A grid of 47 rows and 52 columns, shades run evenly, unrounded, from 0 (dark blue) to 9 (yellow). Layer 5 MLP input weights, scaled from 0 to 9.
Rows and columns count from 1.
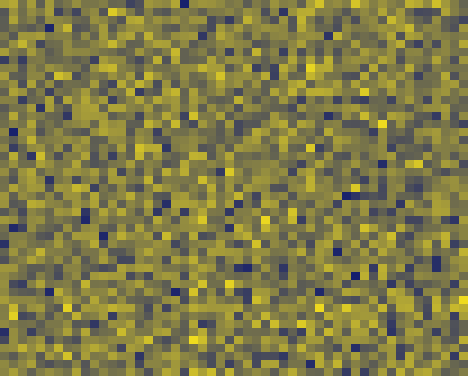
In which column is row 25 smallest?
39
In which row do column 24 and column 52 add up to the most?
38
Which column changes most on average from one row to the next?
13
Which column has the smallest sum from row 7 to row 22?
3
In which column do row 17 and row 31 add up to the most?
29
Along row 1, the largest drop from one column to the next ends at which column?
21
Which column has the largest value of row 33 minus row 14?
5
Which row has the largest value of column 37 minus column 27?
34
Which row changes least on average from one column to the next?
18
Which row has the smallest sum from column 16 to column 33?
45
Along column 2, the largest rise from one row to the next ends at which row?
20
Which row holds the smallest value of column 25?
22
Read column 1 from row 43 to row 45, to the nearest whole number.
2 5 4
